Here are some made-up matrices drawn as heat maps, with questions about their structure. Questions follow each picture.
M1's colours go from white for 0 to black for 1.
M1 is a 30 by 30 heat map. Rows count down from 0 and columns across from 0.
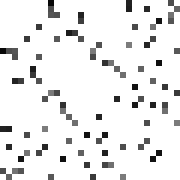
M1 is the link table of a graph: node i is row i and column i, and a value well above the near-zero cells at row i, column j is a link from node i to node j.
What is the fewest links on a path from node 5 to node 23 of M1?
2
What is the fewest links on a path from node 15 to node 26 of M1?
4
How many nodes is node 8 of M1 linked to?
5
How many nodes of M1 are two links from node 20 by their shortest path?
6
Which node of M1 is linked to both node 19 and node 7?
node 16
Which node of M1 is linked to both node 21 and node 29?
node 1
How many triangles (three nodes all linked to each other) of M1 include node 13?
1
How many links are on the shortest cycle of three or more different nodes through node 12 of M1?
6
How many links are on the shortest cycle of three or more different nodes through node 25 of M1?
3
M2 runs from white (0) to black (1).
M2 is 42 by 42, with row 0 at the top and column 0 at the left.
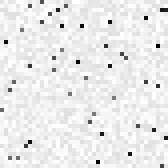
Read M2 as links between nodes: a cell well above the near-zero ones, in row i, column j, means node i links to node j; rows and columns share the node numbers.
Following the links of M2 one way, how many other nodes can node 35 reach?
7
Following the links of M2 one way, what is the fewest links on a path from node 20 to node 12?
2
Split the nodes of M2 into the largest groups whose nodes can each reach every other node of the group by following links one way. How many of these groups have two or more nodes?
4
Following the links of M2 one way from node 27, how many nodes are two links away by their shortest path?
1
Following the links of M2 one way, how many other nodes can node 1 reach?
6
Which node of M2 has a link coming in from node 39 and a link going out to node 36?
node 4
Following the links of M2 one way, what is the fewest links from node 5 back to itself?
4
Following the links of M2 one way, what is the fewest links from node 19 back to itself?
7
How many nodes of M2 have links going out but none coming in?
3
